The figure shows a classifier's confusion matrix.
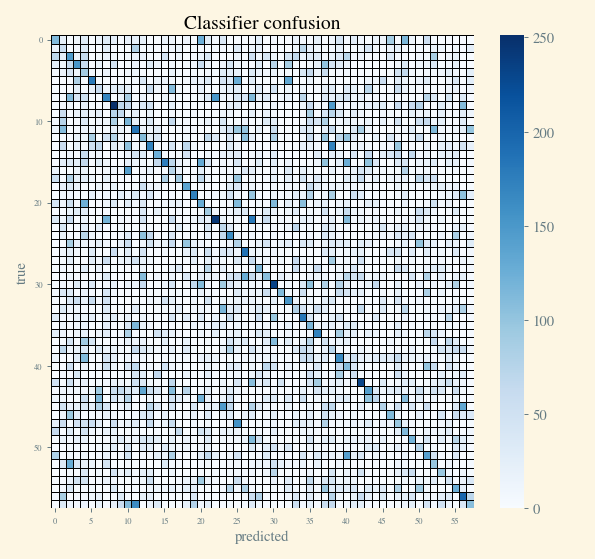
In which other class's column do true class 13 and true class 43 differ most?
38
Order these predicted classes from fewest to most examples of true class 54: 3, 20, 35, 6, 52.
6, 52, 3, 35, 20
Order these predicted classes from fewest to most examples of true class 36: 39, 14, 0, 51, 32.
32, 0, 14, 51, 39
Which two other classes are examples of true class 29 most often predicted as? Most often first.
26, 12
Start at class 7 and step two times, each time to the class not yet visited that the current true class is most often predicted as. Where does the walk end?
27
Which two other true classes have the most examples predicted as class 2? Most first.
52, 7
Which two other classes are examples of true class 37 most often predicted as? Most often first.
30, 4
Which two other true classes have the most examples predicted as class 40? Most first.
51, 15
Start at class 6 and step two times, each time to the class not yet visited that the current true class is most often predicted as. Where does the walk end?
10
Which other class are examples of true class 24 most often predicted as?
12
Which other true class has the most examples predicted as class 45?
5
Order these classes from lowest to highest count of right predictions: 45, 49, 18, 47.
45, 47, 49, 18
